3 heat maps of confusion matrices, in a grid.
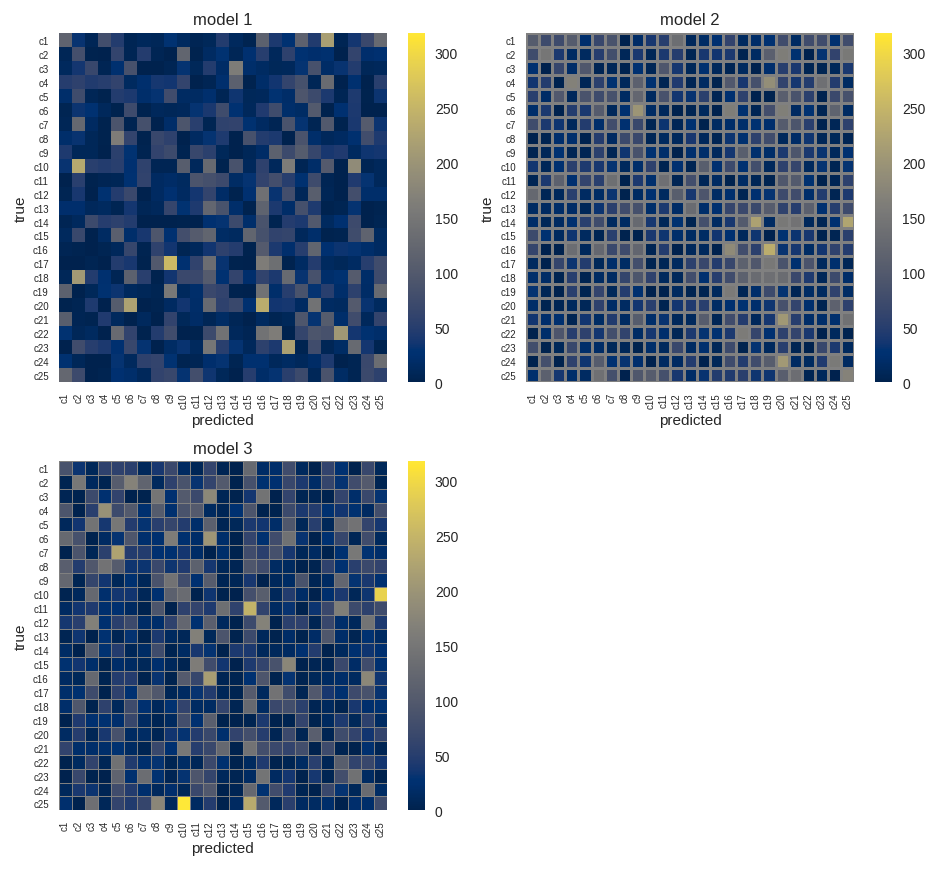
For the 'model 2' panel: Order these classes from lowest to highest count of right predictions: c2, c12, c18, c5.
c5, c12, c18, c2
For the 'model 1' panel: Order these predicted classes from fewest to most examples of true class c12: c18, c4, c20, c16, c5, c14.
c14, c4, c5, c18, c20, c16
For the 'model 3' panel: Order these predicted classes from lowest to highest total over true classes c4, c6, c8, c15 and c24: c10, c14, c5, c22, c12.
c14, c10, c22, c5, c12
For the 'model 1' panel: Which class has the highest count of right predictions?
c22
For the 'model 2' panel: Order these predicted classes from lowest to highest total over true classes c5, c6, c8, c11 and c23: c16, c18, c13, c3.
c18, c13, c3, c16
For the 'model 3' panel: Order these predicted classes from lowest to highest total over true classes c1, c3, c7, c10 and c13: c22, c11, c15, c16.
c22, c11, c16, c15
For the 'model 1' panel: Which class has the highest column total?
c16
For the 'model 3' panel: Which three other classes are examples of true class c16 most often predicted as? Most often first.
c12, c24, c3
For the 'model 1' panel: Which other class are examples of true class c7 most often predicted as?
c2
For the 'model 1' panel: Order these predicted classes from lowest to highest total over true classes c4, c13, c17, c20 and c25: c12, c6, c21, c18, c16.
c18, c21, c6, c12, c16
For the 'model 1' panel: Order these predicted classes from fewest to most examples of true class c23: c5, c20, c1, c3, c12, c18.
c1, c5, c3, c20, c12, c18
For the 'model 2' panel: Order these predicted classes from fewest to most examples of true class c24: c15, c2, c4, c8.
c15, c8, c4, c2
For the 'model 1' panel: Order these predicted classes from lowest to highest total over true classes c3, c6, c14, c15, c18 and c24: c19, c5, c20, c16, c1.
c1, c19, c5, c16, c20
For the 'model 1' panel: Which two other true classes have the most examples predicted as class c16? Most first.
c20, c17
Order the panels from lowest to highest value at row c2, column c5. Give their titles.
model 2, model 1, model 3
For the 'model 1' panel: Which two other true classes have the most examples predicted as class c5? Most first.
c8, c22
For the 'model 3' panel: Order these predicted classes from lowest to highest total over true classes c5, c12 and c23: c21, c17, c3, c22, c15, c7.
c17, c21, c15, c7, c22, c3
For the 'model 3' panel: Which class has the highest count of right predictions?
c4
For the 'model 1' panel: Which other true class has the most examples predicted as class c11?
c15
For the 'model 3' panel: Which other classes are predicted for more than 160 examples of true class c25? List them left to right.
c8, c10, c15
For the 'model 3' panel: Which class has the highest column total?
c15
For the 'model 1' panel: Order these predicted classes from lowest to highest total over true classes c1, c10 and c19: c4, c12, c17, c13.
c17, c13, c4, c12
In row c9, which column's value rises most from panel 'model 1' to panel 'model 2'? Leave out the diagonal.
c21
